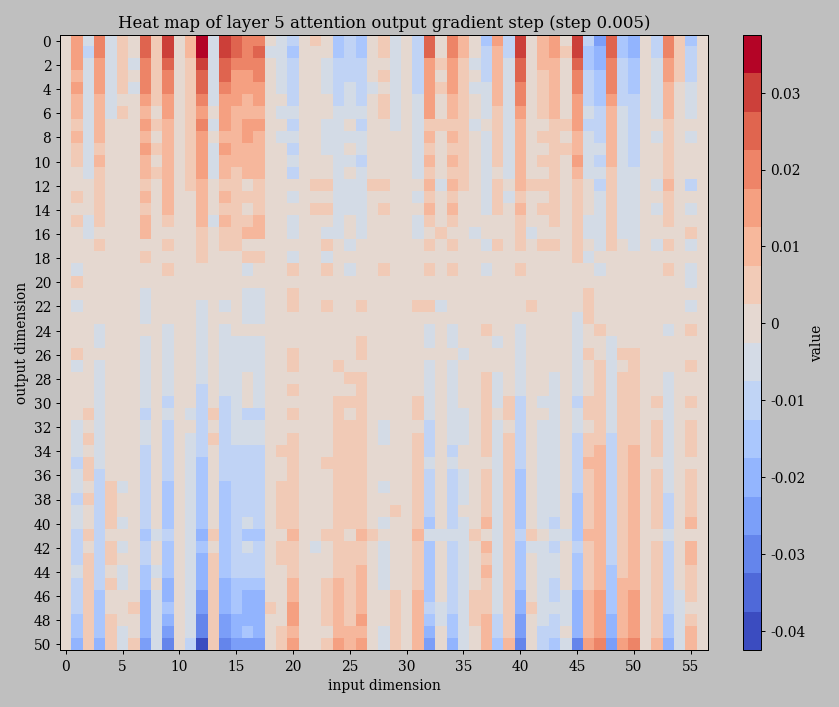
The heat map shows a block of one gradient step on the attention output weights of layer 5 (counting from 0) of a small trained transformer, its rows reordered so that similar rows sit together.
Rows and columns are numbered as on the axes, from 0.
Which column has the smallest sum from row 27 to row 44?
12
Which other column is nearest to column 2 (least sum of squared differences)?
13
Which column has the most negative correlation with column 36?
33
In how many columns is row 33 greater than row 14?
15
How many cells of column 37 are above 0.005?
6
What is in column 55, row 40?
0.01
